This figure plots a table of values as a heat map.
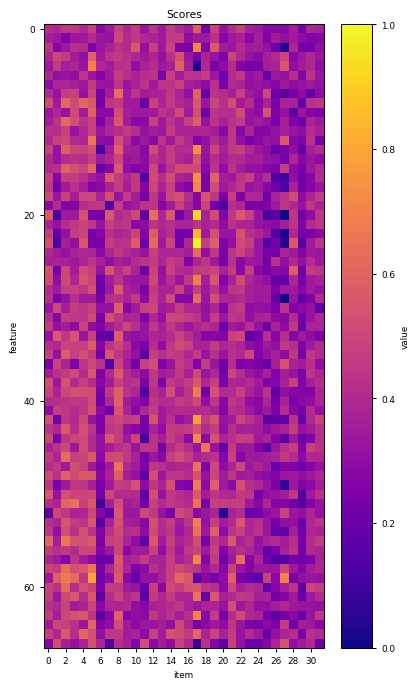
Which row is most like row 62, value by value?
11
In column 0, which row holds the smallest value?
52
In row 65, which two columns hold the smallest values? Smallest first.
25, 29
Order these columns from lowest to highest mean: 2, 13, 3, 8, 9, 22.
13, 9, 22, 3, 2, 8
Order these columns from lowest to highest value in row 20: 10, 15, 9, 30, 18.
15, 30, 18, 9, 10
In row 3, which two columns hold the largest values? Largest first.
5, 15
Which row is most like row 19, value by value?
36
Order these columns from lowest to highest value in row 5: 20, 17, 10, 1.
20, 1, 10, 17
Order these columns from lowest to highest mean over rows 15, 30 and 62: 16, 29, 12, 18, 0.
29, 18, 0, 16, 12
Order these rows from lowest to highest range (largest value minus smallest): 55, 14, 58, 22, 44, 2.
14, 58, 55, 44, 2, 22
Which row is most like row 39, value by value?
61
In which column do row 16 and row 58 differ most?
27
